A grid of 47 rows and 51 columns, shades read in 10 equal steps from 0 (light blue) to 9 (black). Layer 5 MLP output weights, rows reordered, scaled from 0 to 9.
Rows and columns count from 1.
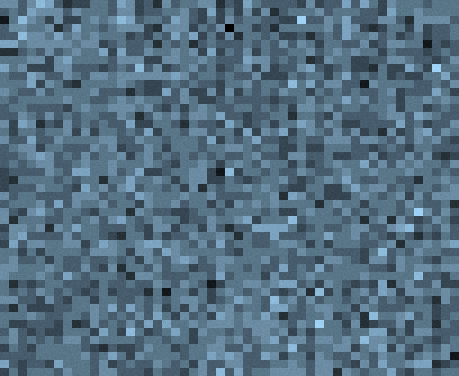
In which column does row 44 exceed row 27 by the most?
47
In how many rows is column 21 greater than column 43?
20
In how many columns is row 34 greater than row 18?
21
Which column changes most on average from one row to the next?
32
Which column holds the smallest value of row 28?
33
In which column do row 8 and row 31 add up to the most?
35
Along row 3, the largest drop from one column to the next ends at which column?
34
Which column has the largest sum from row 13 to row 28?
2
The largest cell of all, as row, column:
4, 26
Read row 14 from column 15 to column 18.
3 4 3 5
